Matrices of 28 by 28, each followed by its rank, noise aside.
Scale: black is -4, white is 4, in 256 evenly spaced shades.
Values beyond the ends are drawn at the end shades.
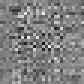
four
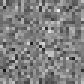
six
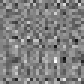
four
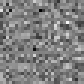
five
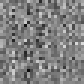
four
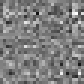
four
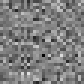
four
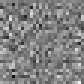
six
